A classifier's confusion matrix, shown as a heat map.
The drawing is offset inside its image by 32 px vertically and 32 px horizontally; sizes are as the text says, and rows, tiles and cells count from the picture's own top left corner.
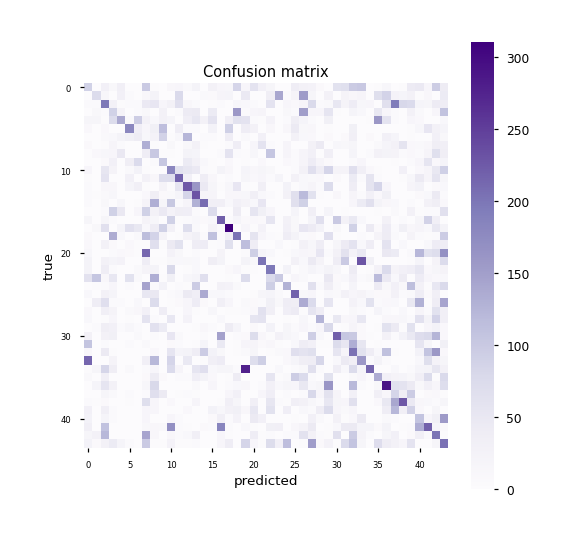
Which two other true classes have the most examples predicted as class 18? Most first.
3, 0
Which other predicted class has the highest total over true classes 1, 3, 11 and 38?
26
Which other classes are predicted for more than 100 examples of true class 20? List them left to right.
7, 40, 43
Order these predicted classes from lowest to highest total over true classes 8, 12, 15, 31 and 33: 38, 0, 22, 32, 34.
38, 34, 22, 32, 0
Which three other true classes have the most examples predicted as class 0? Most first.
33, 31, 23
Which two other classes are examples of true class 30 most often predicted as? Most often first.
16, 42
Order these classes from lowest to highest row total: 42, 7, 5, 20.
7, 5, 42, 20
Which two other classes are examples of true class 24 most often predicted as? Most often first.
7, 39
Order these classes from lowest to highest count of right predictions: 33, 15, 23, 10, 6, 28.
6, 15, 23, 28, 33, 10
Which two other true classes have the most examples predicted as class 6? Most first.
4, 9
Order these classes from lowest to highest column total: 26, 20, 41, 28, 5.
5, 28, 20, 41, 26
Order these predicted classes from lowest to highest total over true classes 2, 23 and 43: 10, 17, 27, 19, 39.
17, 10, 39, 19, 27
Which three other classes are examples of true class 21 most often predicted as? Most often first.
33, 31, 43
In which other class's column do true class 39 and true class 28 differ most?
37
